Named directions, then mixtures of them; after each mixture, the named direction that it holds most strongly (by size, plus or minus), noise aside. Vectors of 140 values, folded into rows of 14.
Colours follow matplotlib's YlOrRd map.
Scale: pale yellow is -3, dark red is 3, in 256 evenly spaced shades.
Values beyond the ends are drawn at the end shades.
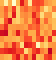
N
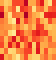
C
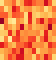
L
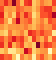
N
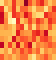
C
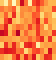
N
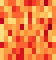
L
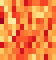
L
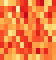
C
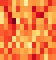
C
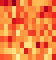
N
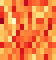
L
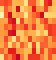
C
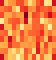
L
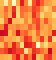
N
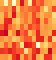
N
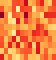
C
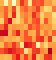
N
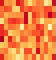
L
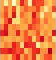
N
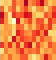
C
